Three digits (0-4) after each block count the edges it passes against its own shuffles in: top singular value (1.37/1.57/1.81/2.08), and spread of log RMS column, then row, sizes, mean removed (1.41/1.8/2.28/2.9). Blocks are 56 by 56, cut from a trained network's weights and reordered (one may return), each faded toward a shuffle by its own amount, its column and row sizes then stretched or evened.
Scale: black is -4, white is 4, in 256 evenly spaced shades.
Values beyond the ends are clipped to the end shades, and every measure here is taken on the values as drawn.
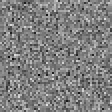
0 1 0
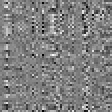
4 4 2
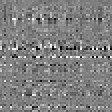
4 1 4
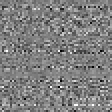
4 1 4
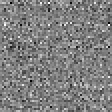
1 2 2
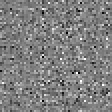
0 3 3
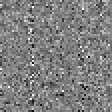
0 3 1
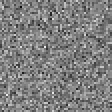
1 0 0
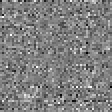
0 1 3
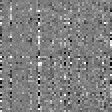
2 4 2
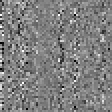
2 4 0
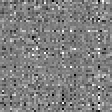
1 3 3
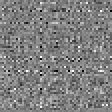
4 1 4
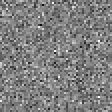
0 0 0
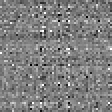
1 2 2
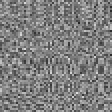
4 1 0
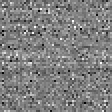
1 1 1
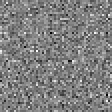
2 1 2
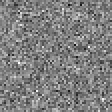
1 1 1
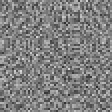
4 0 0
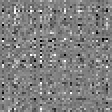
2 4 3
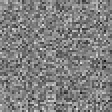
3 0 1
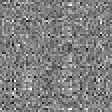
3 2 3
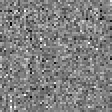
0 2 1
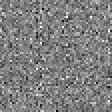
0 3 1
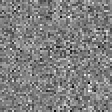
3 2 2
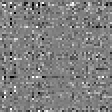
0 3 4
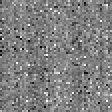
1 1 1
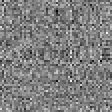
4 2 1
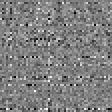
1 1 4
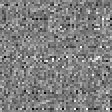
2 0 3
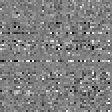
1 2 4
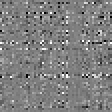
2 4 4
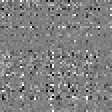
1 3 4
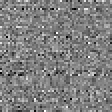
2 1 3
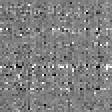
2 1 3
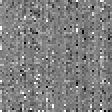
1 3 1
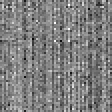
4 2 0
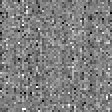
0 2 0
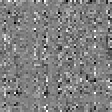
2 4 3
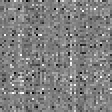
1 2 3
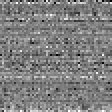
4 0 4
